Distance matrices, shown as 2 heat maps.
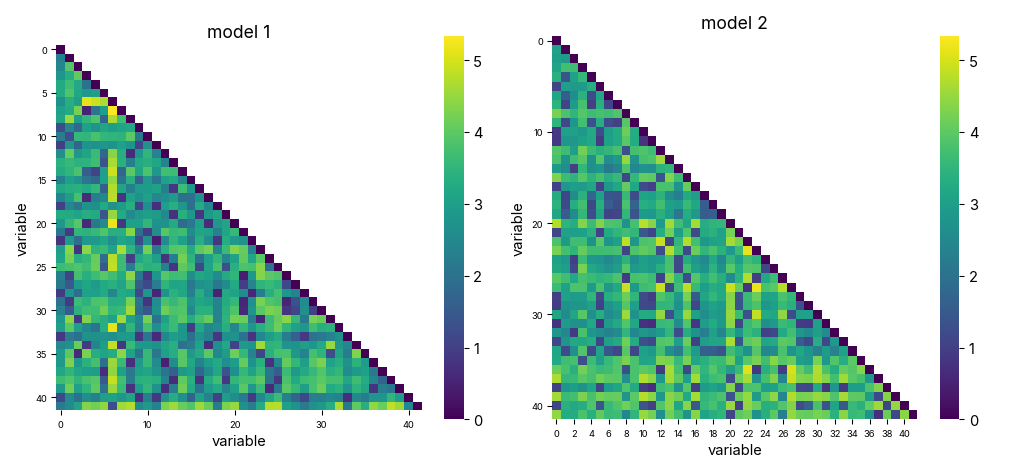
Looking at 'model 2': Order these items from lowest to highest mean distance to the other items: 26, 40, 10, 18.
10, 18, 40, 26
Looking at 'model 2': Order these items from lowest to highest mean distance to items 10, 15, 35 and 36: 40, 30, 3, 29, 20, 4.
29, 3, 40, 4, 20, 30
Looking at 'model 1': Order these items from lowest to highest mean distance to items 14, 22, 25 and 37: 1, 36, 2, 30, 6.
36, 2, 1, 30, 6
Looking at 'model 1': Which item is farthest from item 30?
8
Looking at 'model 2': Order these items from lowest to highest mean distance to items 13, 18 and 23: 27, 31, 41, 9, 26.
9, 26, 27, 41, 31
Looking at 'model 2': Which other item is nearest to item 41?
37
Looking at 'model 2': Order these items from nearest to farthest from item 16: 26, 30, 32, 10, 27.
10, 32, 30, 27, 26
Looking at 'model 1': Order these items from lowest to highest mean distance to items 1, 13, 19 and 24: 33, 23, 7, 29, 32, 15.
33, 29, 15, 7, 32, 23
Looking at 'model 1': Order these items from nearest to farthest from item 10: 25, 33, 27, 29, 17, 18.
29, 27, 33, 18, 17, 25
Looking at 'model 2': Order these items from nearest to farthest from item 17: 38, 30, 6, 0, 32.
6, 32, 30, 38, 0
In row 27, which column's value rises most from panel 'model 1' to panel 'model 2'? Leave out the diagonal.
26
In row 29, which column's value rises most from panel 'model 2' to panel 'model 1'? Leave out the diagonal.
31
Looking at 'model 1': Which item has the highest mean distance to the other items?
6
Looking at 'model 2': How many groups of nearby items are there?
7
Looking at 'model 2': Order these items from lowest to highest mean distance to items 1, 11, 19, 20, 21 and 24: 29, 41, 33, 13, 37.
29, 33, 41, 37, 13
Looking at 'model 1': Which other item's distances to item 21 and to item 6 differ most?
26
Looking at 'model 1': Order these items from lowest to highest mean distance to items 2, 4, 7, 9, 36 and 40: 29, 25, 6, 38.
29, 38, 25, 6
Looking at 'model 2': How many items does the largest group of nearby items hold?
12
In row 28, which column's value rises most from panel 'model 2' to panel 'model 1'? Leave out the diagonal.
38
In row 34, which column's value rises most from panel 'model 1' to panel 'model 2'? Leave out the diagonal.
3
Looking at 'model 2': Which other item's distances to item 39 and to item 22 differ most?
27
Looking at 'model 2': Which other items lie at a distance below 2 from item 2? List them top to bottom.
14, 24, 25, 32
